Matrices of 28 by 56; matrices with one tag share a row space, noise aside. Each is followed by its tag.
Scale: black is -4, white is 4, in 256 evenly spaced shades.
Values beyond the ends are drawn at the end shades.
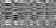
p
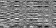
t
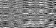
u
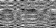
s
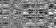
u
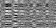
p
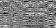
u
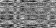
s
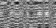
t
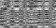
t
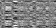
p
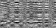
t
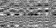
t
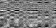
t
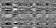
p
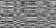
s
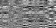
u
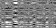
p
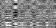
p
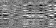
u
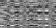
t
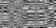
u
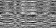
s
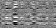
p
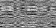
s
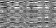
t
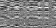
t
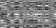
t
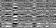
p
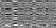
p
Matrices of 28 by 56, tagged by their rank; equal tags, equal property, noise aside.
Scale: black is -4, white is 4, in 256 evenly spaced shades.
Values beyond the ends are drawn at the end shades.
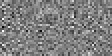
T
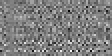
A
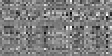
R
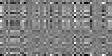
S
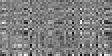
S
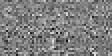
T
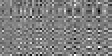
S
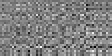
R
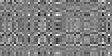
S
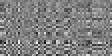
S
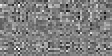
A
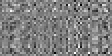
R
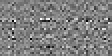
A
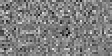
T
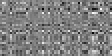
S
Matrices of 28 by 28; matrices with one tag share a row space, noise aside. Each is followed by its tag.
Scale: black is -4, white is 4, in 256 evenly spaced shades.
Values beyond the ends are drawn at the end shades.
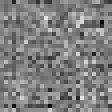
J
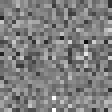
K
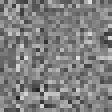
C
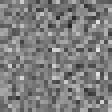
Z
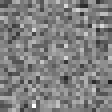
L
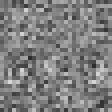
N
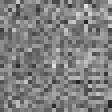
K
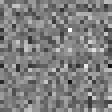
K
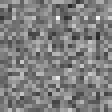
Z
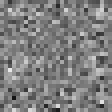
N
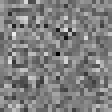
N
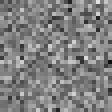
Z
